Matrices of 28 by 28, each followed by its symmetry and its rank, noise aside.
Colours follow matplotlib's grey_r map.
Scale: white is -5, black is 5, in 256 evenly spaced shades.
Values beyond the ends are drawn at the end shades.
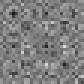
symmetric, rank four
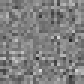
antisymmetric, rank six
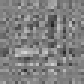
antisymmetric, rank four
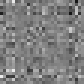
antisymmetric, rank four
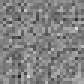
symmetric, rank six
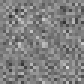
symmetric, rank six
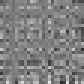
no symmetry, rank three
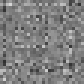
antisymmetric, rank six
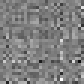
antisymmetric, rank four
